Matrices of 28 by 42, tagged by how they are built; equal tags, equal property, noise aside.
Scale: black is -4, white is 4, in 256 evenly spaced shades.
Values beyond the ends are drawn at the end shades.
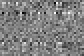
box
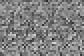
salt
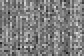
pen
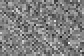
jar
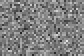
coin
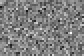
coin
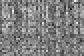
pen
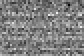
pen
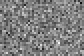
coin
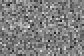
coin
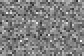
salt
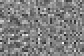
box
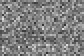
pen
